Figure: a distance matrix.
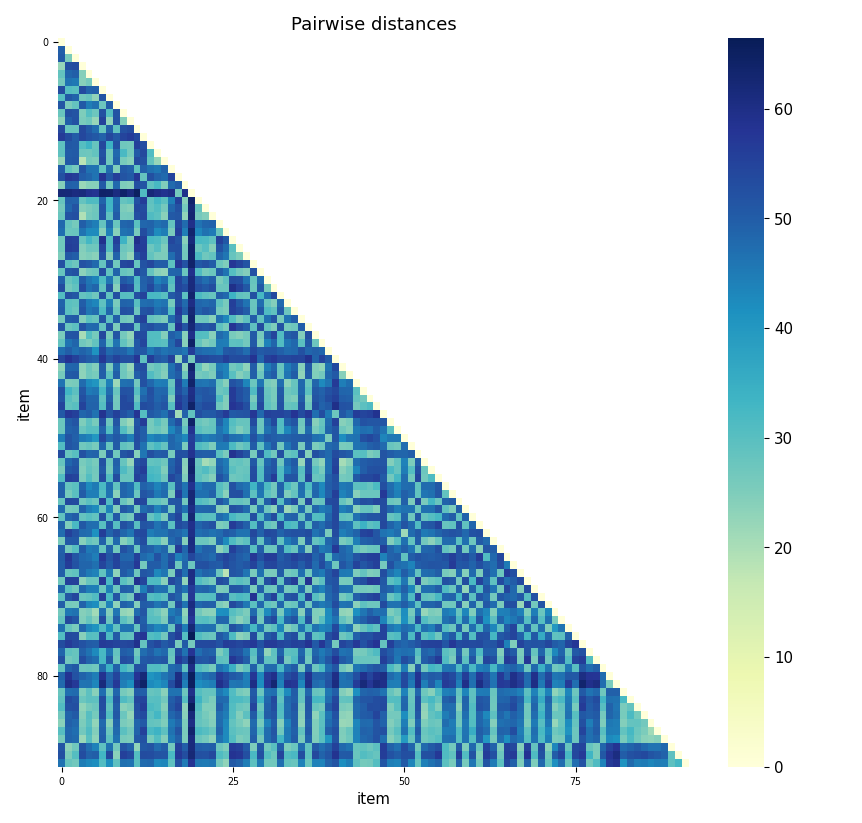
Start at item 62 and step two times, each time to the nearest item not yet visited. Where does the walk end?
39
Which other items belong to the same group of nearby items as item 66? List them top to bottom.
12, 17, 19, 40, 47, 76
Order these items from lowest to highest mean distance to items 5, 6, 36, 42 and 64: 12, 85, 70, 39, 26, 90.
90, 85, 26, 70, 39, 12
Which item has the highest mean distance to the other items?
19
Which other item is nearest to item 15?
3
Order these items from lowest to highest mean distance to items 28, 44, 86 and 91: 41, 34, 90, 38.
34, 90, 41, 38
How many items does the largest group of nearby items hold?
46
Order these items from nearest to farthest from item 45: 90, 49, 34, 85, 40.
34, 90, 49, 85, 40
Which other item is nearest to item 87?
86
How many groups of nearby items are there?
5
